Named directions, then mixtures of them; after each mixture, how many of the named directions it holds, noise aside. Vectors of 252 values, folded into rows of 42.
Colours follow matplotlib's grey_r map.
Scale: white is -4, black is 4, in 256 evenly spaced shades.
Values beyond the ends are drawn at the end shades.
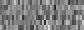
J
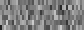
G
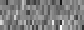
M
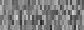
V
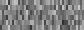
three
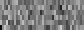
one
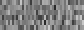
one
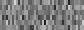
two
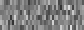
four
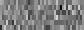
two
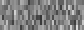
four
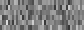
two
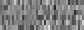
one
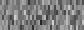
three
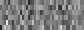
one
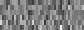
three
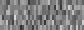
four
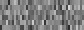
two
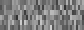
one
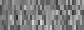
one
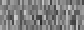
two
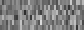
two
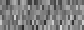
two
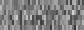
one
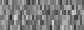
two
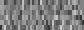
four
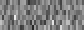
three
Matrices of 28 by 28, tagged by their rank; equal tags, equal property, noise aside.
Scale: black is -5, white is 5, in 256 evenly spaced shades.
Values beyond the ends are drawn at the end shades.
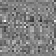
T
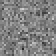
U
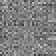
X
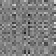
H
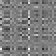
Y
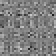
T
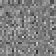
X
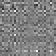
H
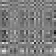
Y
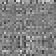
T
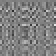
Y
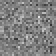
U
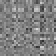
H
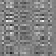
Y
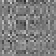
Y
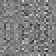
T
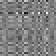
Y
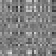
Y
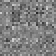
T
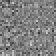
X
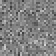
U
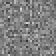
X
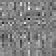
H
